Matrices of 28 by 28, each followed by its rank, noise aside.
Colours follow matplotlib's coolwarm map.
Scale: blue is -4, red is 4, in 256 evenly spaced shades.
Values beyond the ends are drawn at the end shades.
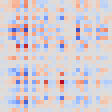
two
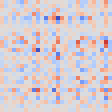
three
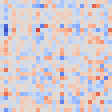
four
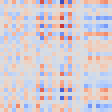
two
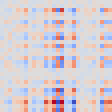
one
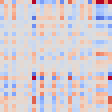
two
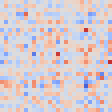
four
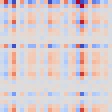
one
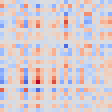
two
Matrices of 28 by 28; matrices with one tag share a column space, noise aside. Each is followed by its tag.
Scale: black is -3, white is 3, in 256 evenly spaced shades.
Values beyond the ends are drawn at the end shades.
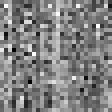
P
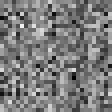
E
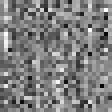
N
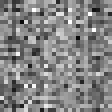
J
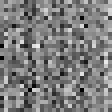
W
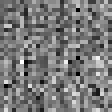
W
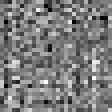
N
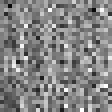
W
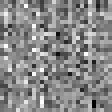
P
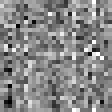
P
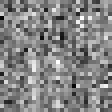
N
